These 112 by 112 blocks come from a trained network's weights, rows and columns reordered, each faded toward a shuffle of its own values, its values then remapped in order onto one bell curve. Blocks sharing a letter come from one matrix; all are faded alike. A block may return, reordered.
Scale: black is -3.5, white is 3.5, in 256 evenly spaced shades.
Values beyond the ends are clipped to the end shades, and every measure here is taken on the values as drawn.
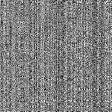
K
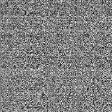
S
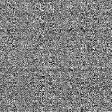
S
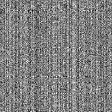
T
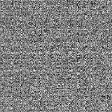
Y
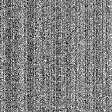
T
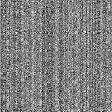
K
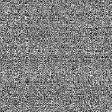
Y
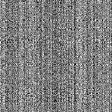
T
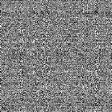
S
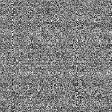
Y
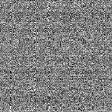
Y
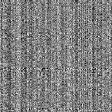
T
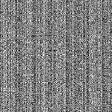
T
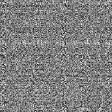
Y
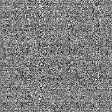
S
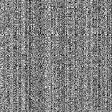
K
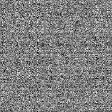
Y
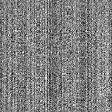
T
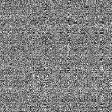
Y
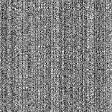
T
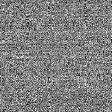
S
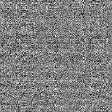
Y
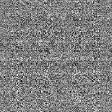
Y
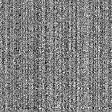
T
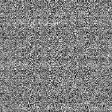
S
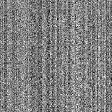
T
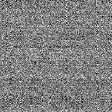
Y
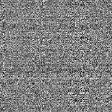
Y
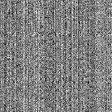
K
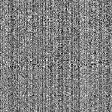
T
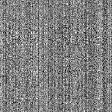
K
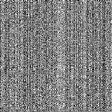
T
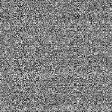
S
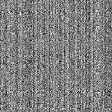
K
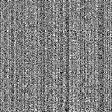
T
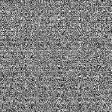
Y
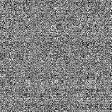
S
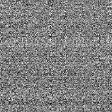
Y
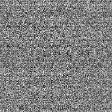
S
